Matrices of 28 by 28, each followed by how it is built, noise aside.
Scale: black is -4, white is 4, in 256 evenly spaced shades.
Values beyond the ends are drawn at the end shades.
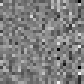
uneven columns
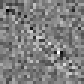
banded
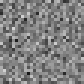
repeating columns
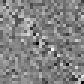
banded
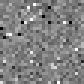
sparse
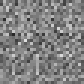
repeating columns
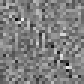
banded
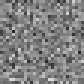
repeating columns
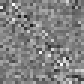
banded
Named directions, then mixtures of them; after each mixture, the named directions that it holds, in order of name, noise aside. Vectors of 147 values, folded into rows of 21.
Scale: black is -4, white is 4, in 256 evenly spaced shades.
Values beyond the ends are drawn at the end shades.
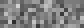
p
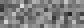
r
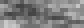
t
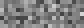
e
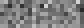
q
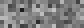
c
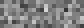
e, p, r.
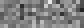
e, p, q.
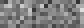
q.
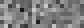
c, p, q.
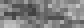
t.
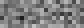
e, q, r.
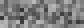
e, r, t.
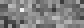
c, t.
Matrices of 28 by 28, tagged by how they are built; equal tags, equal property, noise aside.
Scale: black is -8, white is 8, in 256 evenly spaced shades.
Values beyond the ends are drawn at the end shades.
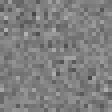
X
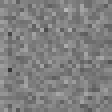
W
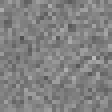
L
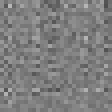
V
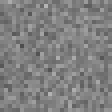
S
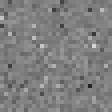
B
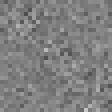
X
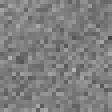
L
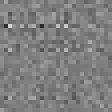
V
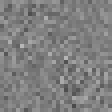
X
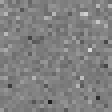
B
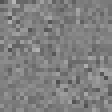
X
